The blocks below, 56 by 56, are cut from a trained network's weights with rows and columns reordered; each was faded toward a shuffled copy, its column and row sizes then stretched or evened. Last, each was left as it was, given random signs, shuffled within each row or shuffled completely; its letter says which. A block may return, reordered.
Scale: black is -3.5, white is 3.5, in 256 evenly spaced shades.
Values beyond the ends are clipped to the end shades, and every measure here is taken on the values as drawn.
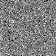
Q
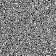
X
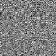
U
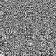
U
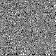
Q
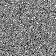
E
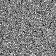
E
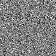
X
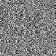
U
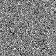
X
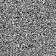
X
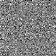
U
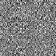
U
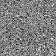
U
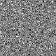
U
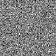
U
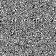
X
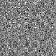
U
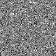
Q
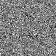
X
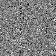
Q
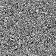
X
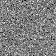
X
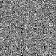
U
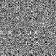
U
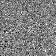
X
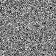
X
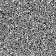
E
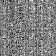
U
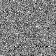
X
